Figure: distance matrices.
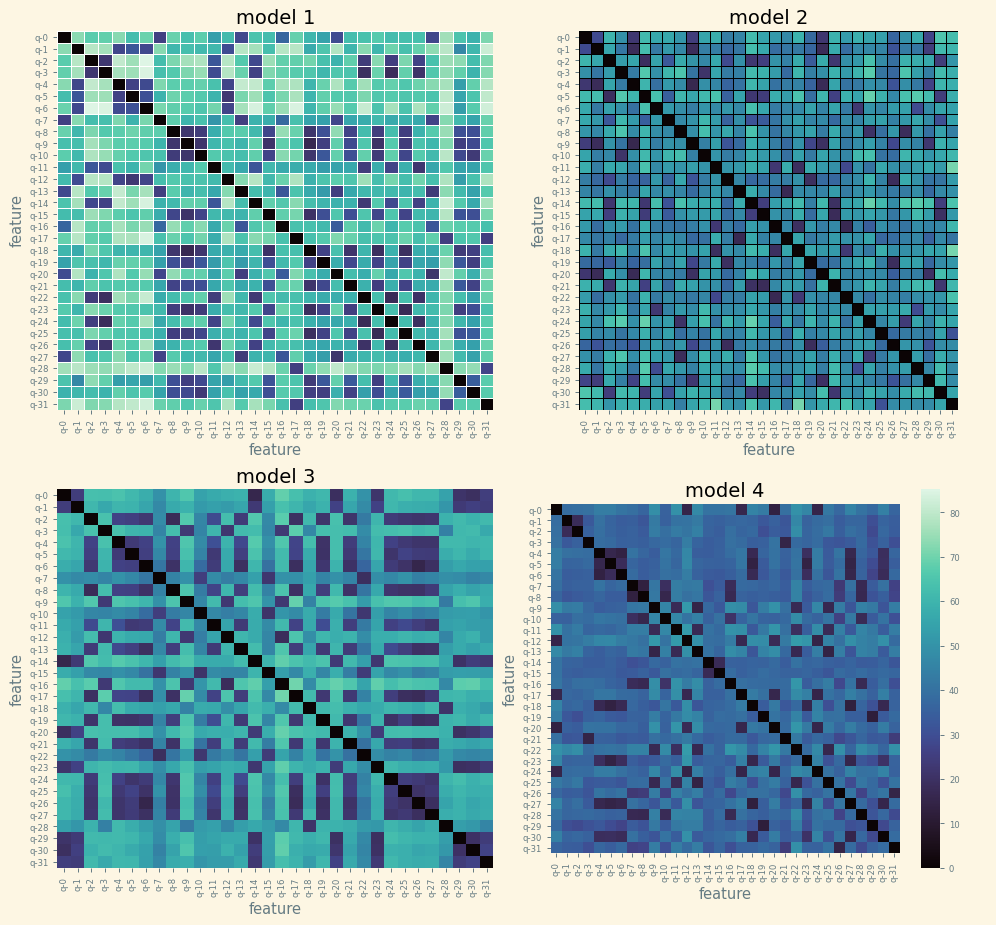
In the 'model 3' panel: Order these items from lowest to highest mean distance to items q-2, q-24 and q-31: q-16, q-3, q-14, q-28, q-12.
q-14, q-28, q-12, q-3, q-16
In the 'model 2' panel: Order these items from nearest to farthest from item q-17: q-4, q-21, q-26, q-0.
q-26, q-4, q-0, q-21
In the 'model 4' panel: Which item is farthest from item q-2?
q-22
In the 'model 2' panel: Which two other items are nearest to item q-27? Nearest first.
q-8, q-24
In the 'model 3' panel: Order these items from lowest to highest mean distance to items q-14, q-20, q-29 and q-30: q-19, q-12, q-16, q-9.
q-12, q-19, q-9, q-16
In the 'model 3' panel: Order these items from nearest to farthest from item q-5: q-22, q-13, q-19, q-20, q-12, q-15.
q-19, q-13, q-22, q-15, q-12, q-20
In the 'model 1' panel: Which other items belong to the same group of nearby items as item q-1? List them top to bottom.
q-4, q-5, q-6, q-12
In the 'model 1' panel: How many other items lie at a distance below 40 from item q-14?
6
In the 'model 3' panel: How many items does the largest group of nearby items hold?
14
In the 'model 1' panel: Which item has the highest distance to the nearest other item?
q-16
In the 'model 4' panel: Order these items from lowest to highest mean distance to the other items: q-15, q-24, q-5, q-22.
q-5, q-15, q-24, q-22
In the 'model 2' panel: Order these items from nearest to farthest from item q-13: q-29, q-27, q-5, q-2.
q-29, q-27, q-2, q-5
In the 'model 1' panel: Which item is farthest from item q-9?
q-2
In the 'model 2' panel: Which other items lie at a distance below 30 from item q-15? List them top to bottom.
q-2, q-5, q-14, q-21, q-30
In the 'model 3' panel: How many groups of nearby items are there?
5
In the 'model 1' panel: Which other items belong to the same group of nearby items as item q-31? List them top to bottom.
q-17, q-28
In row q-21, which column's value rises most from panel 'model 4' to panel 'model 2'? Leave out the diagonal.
q-3
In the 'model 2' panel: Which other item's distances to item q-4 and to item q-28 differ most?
q-0
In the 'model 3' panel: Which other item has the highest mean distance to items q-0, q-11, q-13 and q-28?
q-16
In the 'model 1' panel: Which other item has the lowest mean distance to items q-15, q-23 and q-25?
q-18
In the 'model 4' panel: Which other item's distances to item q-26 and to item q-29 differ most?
q-19
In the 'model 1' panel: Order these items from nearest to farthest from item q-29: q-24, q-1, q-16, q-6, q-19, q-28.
q-19, q-1, q-6, q-24, q-16, q-28
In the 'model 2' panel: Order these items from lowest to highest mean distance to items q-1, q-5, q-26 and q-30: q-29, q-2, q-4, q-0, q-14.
q-2, q-14, q-4, q-29, q-0
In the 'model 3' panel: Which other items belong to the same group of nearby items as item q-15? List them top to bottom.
q-7, q-10, q-22
